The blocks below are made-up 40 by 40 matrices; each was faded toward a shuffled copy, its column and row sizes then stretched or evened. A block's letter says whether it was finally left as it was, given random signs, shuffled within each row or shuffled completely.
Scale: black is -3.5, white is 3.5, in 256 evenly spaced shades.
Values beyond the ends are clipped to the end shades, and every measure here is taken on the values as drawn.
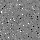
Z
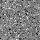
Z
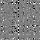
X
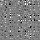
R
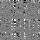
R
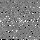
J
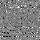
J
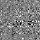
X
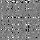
X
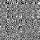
R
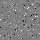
Z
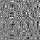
R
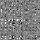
X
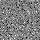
Z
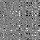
R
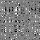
R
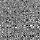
X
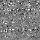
J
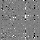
X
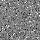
Z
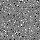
Z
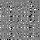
R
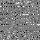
J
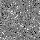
Z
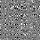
R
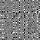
R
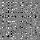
X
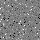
Z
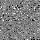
J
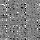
R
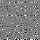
R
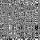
R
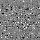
J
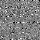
J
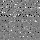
J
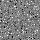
Z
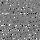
J
